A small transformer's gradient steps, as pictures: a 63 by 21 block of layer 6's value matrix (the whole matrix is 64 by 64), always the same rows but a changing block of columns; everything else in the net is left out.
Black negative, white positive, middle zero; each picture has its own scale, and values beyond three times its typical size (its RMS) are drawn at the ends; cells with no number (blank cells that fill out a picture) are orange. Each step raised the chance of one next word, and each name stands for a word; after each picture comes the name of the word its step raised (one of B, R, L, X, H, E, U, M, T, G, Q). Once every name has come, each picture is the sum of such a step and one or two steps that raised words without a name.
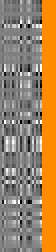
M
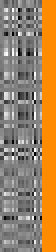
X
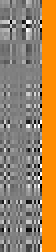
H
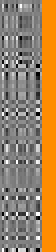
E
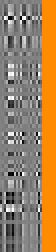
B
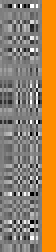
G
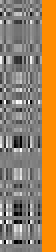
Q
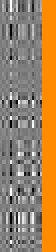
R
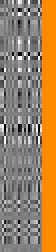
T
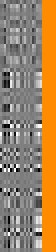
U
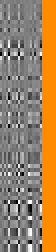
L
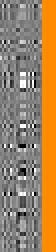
U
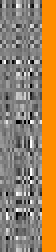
M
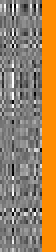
E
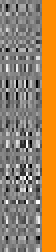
G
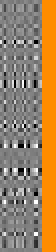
U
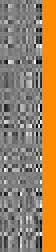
U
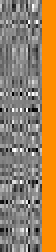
H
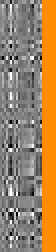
T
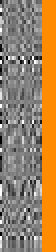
T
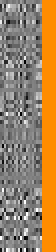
E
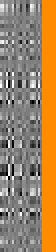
R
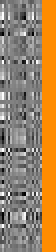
X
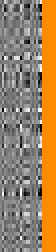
T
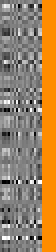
G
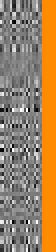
H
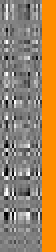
R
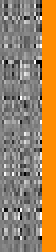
B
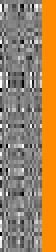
U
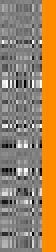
U
